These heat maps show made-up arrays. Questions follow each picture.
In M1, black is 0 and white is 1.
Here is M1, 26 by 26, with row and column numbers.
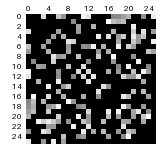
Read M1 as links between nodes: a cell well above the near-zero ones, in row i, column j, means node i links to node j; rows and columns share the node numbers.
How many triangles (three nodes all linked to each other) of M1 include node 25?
2
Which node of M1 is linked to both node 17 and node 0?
node 3
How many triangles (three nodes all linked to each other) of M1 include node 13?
1
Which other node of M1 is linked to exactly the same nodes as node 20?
node 11
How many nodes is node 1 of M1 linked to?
5
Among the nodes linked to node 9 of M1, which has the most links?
node 12
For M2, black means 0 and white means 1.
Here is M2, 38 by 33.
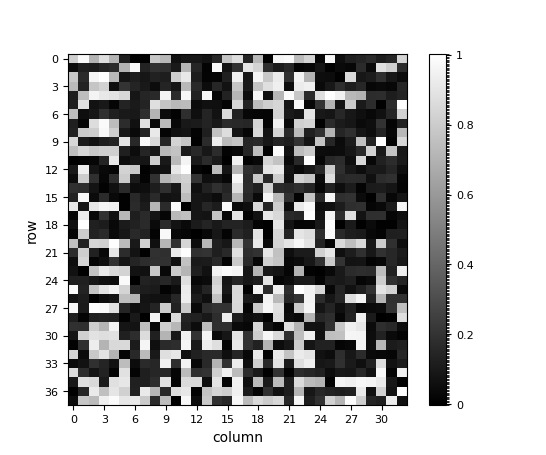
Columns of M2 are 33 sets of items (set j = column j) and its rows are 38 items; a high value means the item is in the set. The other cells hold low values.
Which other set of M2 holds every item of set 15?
32
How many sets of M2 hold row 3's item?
10
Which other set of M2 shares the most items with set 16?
11
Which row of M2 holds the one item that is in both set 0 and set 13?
20
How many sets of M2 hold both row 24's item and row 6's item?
0
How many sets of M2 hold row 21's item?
9
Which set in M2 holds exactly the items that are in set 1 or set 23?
20
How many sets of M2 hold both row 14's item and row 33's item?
2
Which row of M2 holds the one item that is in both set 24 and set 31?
25
